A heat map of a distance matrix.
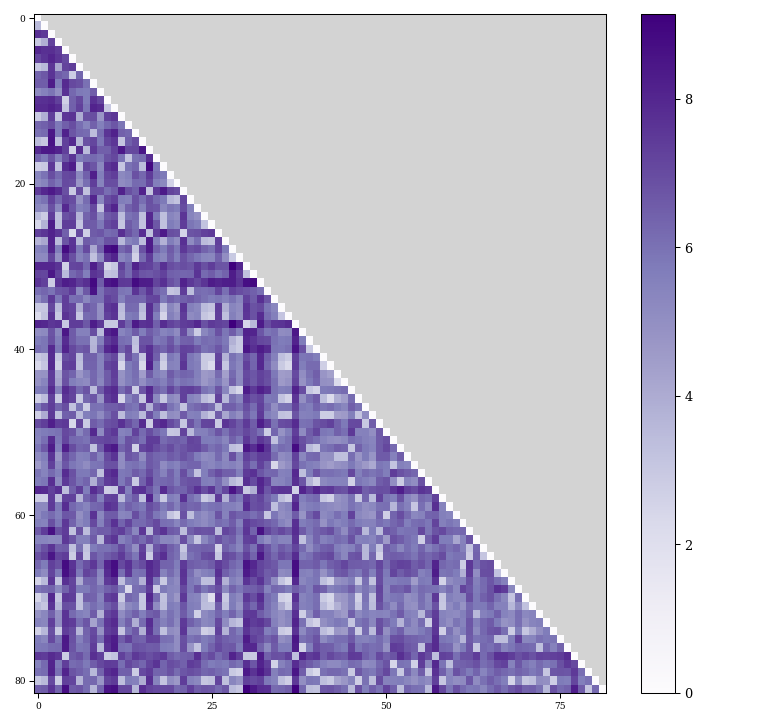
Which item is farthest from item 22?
8
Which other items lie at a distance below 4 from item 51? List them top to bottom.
34, 54, 59, 78
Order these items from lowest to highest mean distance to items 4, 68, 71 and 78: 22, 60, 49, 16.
60, 22, 49, 16
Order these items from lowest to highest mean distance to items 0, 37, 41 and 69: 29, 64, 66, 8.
29, 64, 8, 66
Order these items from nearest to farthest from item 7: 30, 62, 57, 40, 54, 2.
62, 54, 57, 30, 40, 2
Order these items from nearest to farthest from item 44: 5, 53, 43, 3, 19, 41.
43, 53, 3, 41, 5, 19
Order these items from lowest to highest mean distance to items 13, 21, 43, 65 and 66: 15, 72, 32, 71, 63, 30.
71, 72, 63, 15, 30, 32
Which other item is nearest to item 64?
26
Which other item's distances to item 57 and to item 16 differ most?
37
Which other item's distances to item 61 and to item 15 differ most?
66
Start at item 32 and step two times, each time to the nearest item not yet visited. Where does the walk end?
63
